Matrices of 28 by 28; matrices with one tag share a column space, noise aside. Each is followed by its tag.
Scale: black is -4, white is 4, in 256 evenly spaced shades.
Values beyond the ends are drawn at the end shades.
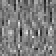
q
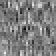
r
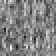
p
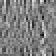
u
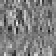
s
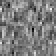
r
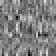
u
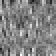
u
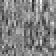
q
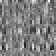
p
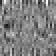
u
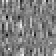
u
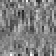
s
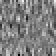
u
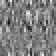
s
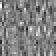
r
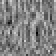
q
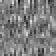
u
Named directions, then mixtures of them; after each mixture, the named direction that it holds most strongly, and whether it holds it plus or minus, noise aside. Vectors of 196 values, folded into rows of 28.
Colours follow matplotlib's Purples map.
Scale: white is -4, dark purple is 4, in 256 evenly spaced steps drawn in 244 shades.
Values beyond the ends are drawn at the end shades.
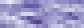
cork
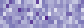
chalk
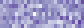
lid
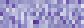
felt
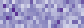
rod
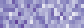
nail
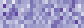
rod, plus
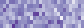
lid, minus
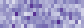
lid, minus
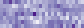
lid, minus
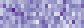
felt, minus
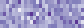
chalk, minus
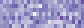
lid, plus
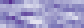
cork, minus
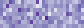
chalk, plus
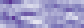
cork, minus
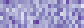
felt, plus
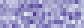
lid, minus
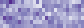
chalk, plus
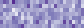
rod, minus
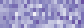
lid, plus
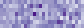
lid, minus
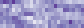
cork, minus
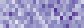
nail, minus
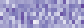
felt, minus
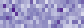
rod, plus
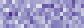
nail, minus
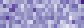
rod, plus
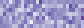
chalk, minus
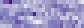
cork, minus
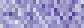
nail, minus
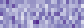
felt, plus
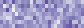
rod, minus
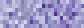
nail, minus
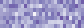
lid, plus
